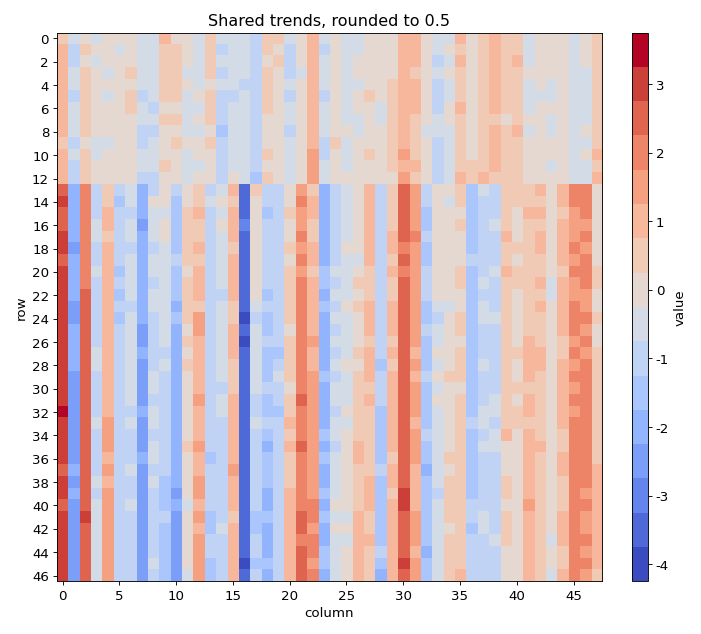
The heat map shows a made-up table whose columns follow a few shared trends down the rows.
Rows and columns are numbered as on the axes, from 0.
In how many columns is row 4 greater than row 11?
5
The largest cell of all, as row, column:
32, 0
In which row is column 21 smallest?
3
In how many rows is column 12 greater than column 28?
35
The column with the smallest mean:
16
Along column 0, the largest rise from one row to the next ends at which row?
13
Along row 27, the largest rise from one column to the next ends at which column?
2
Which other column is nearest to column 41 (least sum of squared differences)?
15
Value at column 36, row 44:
-1
